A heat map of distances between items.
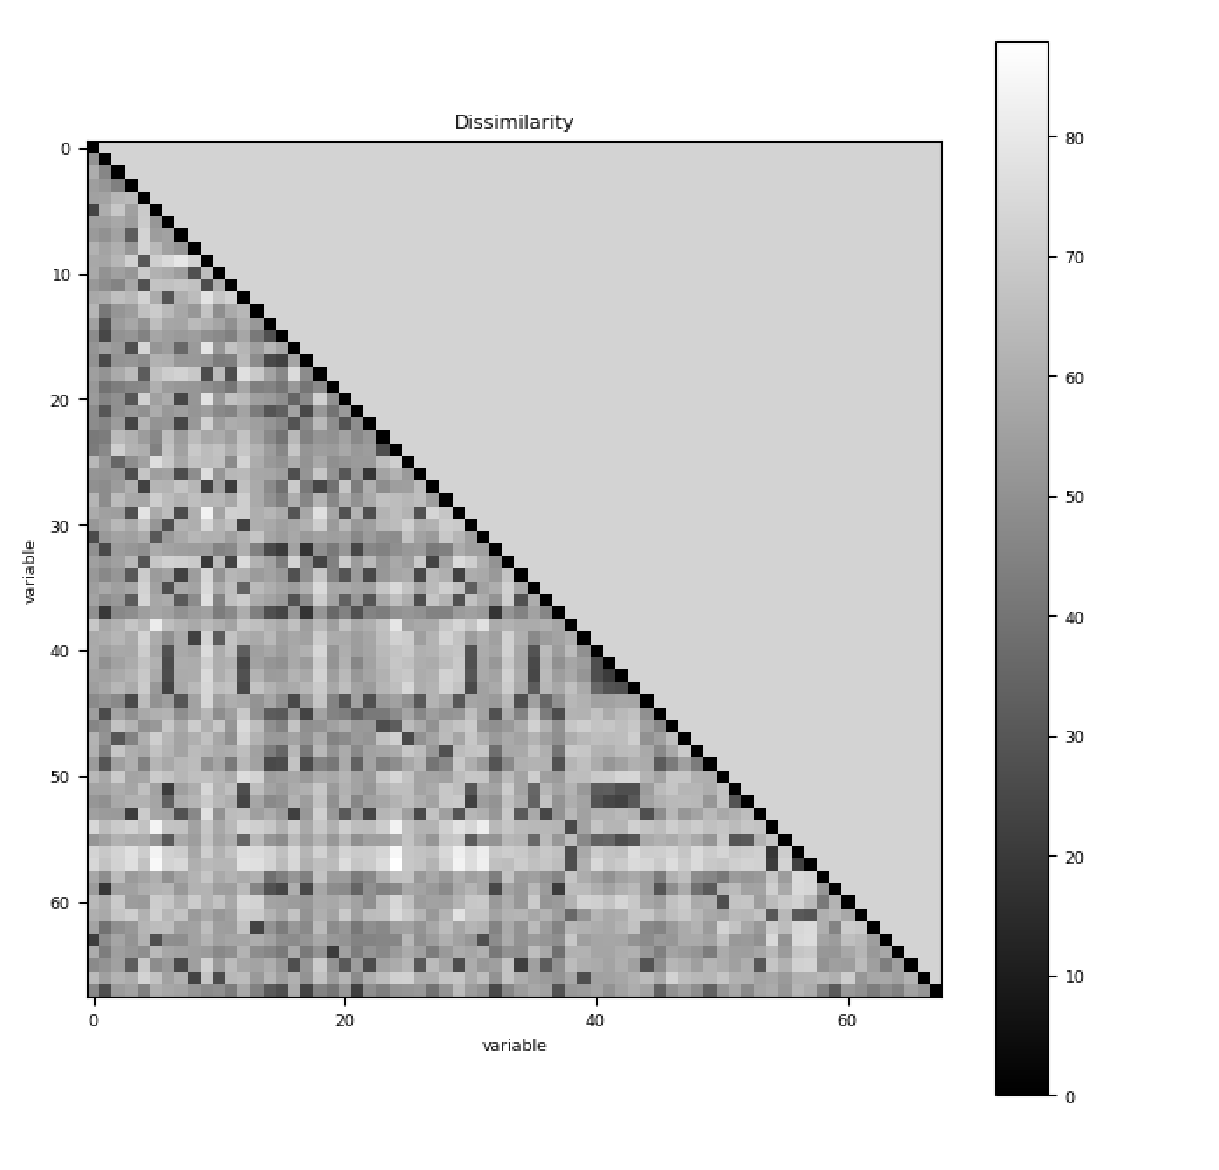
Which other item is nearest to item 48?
28
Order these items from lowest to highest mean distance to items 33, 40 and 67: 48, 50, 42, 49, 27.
27, 49, 42, 48, 50
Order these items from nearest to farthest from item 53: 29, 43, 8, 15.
29, 8, 15, 43
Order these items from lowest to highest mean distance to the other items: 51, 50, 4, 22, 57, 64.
22, 64, 51, 4, 50, 57
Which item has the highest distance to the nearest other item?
58
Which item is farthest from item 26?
9
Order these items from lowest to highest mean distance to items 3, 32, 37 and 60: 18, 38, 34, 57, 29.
34, 29, 18, 38, 57
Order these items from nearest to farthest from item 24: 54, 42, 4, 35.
4, 42, 35, 54
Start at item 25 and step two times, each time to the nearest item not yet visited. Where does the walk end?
2
